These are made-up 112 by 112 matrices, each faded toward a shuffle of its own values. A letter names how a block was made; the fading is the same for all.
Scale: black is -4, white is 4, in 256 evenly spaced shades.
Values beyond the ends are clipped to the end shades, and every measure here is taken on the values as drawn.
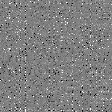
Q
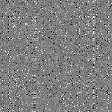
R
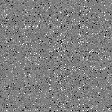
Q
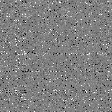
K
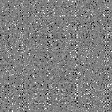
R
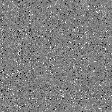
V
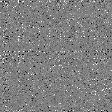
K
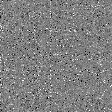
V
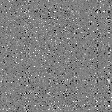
Q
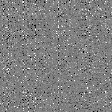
Q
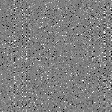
R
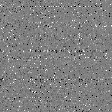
K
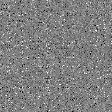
V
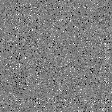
V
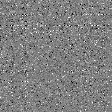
V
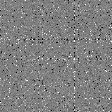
K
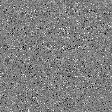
V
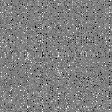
R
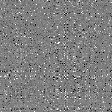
Q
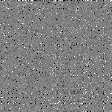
K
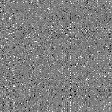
R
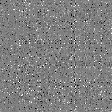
Q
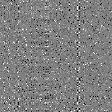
Q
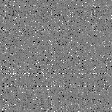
K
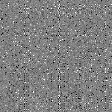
R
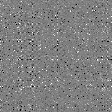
Q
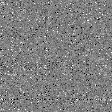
V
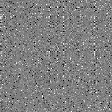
R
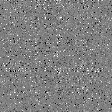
K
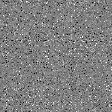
V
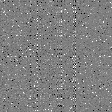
Q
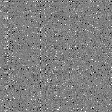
Q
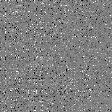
K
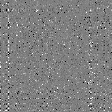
Q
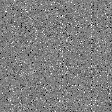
V
